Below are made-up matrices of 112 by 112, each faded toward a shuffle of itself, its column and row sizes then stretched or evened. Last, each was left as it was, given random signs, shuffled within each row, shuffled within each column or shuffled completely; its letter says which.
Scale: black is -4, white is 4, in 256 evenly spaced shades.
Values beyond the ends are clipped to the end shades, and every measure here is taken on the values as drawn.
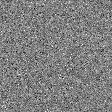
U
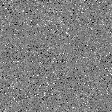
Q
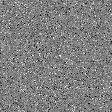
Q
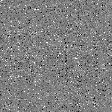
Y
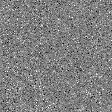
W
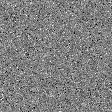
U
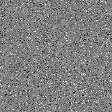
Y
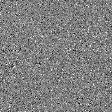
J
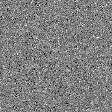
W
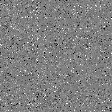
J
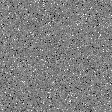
U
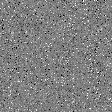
W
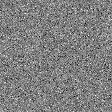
Q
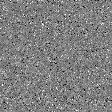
Q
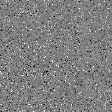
Y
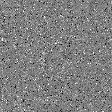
J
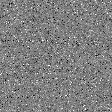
Q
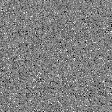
Y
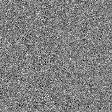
W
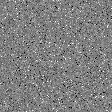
U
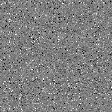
Y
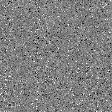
J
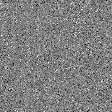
W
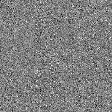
Y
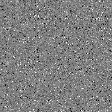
Y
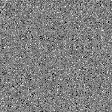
Y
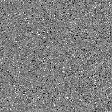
Y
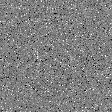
Q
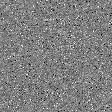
U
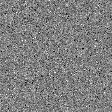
W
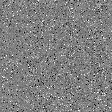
W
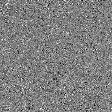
J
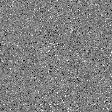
J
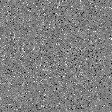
J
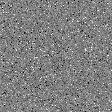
U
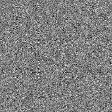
Y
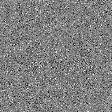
J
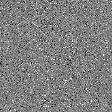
Y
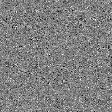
Y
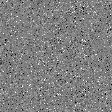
W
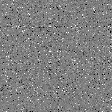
Y
